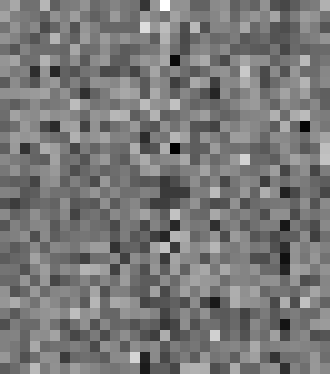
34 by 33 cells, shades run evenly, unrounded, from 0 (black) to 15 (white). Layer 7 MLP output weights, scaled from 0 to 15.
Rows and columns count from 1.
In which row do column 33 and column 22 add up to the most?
14
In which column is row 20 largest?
18
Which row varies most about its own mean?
28
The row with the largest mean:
11
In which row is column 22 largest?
31
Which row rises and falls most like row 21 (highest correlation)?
34
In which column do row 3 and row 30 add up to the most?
15
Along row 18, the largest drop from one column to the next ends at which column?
29
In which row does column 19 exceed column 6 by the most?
12
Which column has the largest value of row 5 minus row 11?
17
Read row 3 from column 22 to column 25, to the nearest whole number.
8 8 7 10
